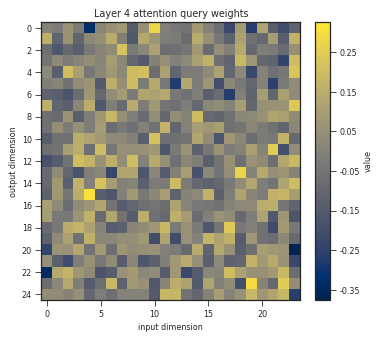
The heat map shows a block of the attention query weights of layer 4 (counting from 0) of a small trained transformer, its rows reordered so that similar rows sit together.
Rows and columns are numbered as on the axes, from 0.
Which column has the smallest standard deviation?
20
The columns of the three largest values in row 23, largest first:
19, 22, 6
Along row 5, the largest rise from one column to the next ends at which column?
13
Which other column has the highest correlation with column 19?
12
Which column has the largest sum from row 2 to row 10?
23
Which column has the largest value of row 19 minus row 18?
15
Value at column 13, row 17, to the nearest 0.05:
0.1
